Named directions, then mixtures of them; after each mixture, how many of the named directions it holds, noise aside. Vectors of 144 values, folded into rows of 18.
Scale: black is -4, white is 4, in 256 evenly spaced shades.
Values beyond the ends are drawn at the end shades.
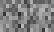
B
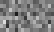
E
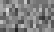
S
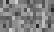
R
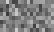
three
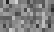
one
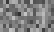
two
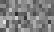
one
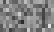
three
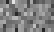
four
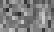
four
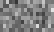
one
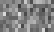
one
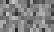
four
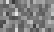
four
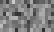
three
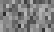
one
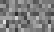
one
